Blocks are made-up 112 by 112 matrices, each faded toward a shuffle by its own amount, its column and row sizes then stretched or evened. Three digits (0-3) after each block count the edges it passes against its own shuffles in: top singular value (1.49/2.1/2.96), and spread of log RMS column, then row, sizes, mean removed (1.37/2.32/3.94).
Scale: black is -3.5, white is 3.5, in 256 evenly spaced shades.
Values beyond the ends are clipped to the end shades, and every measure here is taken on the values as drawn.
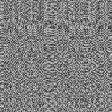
3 0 1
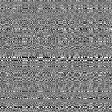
3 0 3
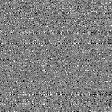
2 0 2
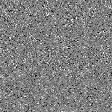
1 0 1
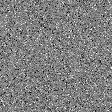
0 0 0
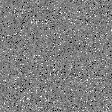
0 1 1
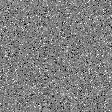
1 0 0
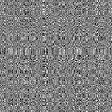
3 2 1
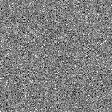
1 1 0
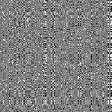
3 2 0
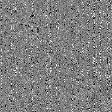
1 2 0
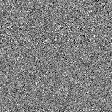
1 0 1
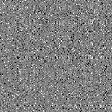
2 1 1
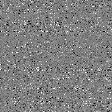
1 1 2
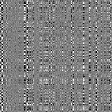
3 3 2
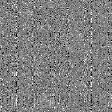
2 2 0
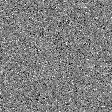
0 0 0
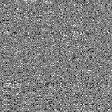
2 1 1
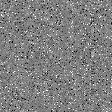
1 1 0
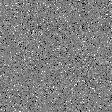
1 0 0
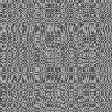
3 1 0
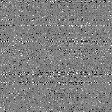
2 1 2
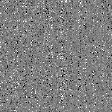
0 2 1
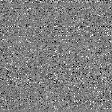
1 1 2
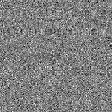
2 0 0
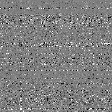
1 1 3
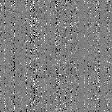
1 3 1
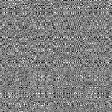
3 0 2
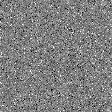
0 1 0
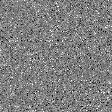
0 1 1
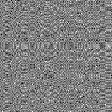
3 0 0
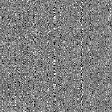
2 2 0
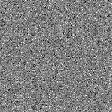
2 0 0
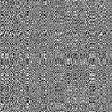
3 2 2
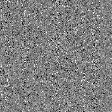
1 2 0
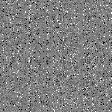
1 2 0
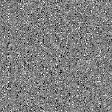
1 2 0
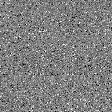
1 0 1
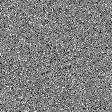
0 0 0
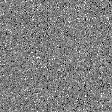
1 1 0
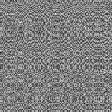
3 1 1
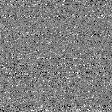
0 0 2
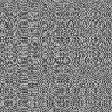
3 0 2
